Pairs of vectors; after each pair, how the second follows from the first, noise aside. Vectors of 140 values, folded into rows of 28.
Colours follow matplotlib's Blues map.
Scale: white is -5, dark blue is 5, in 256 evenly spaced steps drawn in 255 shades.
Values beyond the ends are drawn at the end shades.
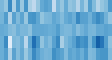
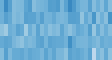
wrapped around, shrunk.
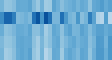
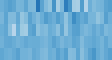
wrapped around, partly zeroed.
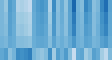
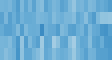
wrapped around, negated, shrunk.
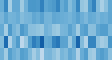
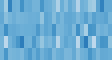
negated, partly zeroed.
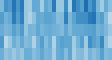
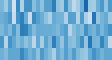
sign-scrambled.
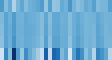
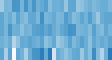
negated, partly zeroed.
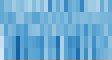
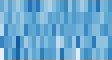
sign-scrambled.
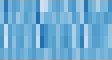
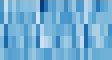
negated.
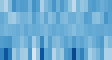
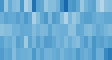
wrapped around, shrunk.
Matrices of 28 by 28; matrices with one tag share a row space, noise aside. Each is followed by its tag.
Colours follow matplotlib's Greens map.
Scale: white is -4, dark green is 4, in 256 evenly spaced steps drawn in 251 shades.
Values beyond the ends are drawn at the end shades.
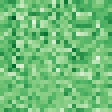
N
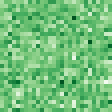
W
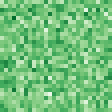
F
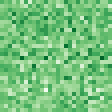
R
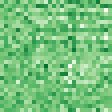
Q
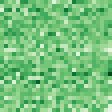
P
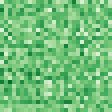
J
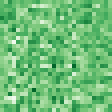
N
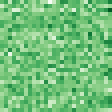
W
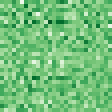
F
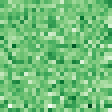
W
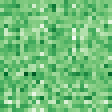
P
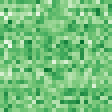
J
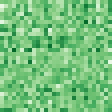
F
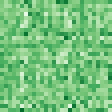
R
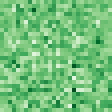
N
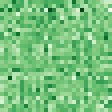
W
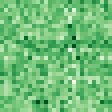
Q
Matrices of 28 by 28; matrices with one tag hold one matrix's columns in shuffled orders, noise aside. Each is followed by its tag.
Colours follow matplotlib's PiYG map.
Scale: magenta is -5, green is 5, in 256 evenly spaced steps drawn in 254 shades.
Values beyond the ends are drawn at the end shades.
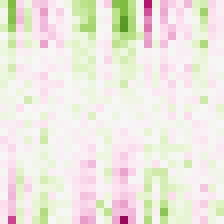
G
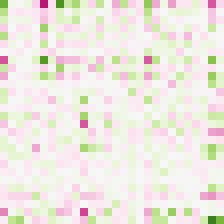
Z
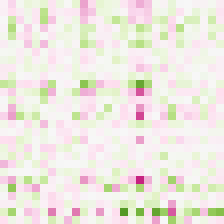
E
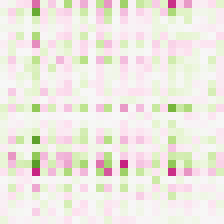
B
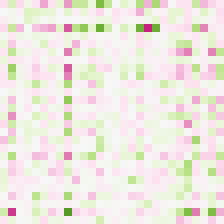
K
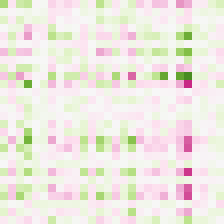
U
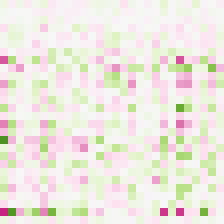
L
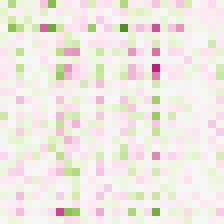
K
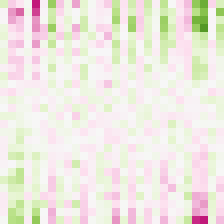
G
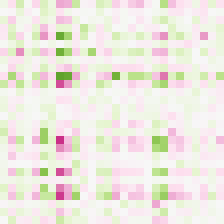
U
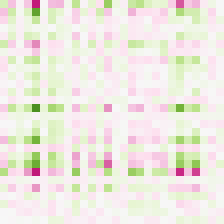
B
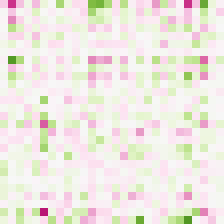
Z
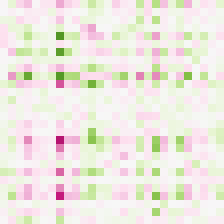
U
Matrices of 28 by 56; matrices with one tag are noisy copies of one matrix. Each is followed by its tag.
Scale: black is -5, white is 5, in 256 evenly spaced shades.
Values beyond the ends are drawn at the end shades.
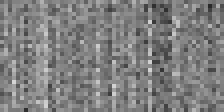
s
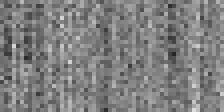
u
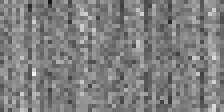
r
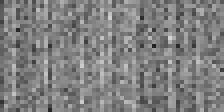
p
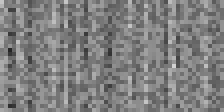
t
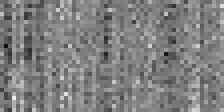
u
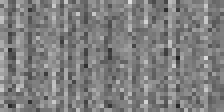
t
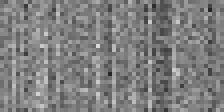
s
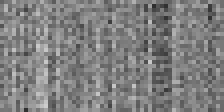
s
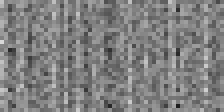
t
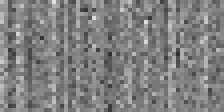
t
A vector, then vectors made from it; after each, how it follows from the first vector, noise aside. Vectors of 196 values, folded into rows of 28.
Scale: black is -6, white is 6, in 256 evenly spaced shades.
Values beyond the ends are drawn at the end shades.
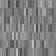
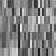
reversed, scaled up.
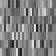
scaled up.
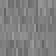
shrunk.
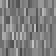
copied.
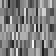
scaled up.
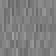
shrunk.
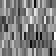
wrapped around, negated, scaled up.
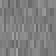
shrunk.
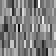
reversed, scaled up.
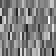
wrapped around, negated, scaled up.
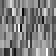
reversed, negated, scaled up.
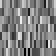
wrapped around, negated, scaled up.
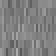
shrunk.
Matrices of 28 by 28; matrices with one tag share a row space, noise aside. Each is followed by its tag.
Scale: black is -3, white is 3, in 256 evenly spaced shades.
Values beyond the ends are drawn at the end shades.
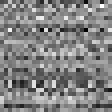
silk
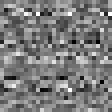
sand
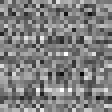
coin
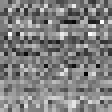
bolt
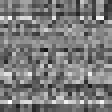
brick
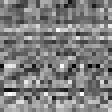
sand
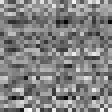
sand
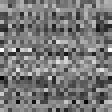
coin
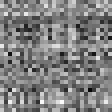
bolt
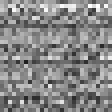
bolt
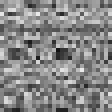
sand
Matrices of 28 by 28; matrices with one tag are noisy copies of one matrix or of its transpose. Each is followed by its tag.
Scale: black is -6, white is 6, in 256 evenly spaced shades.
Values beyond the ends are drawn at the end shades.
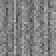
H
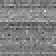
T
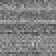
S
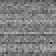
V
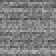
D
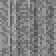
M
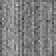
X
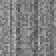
M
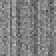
M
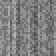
M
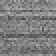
M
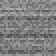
M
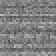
H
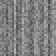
H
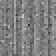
H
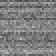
D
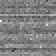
H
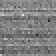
M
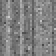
S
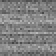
V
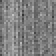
X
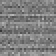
H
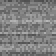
V
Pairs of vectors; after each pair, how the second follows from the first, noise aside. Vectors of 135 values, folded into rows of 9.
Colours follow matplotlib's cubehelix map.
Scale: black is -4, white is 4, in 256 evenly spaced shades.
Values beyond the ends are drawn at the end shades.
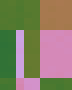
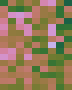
reversed, partly zeroed.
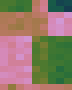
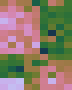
reversed, negated.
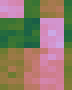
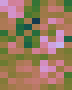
partly zeroed.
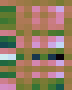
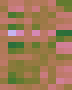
reversed, negated, shrunk.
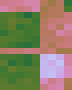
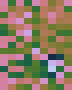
sign-scrambled.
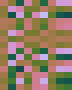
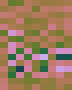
partly zeroed.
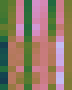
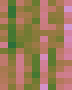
reversed, negated, shrunk.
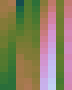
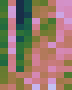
reversed, negated.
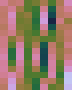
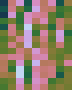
reversed, negated.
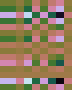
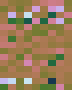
partly zeroed.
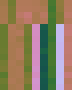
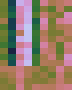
reversed, negated.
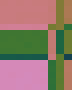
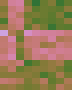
reversed, negated, shrunk.
